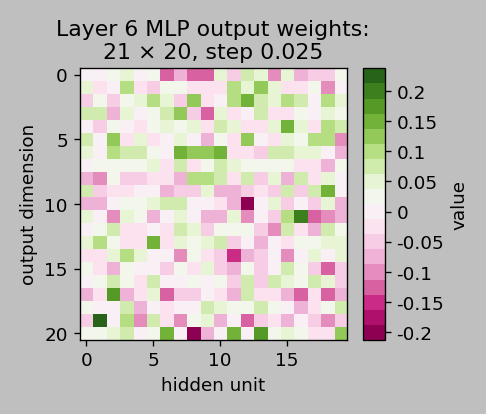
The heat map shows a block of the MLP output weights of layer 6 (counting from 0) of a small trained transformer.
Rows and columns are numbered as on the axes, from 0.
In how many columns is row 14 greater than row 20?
6
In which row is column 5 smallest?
11
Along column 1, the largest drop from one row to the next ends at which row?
20
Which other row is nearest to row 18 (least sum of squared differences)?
7
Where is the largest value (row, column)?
19, 1
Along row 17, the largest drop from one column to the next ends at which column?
3
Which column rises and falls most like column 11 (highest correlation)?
13
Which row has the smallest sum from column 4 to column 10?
0
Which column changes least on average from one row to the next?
4
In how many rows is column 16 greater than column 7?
8
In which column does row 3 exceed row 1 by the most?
18
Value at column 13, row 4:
-0.025
